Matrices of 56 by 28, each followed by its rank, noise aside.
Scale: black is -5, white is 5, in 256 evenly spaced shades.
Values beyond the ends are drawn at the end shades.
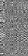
four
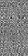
four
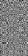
four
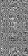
six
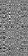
four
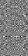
four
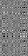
three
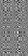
three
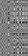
two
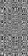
three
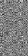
six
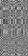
two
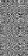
four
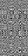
four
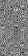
four
